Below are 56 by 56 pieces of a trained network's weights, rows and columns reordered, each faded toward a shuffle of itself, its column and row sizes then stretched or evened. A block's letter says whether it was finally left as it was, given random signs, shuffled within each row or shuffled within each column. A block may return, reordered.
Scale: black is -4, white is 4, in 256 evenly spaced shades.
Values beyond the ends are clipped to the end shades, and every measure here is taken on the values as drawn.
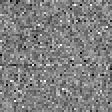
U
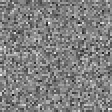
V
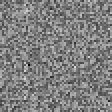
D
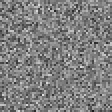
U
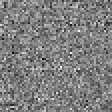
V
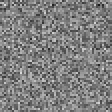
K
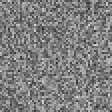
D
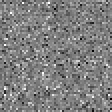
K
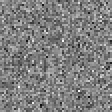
D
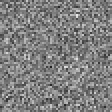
K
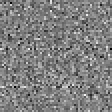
U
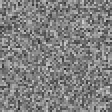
D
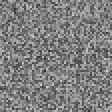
U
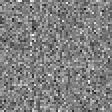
D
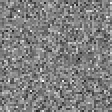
U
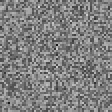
K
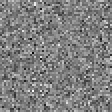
D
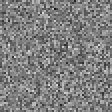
U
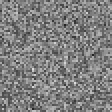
D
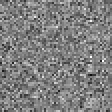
K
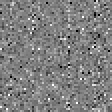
D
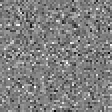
K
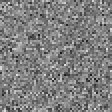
U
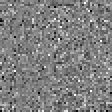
V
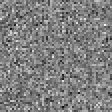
D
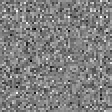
K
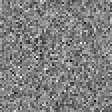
D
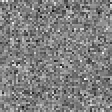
U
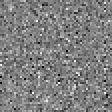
D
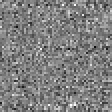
K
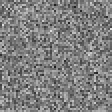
D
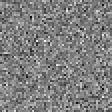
D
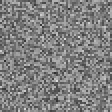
V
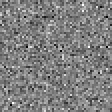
U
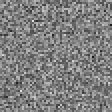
U
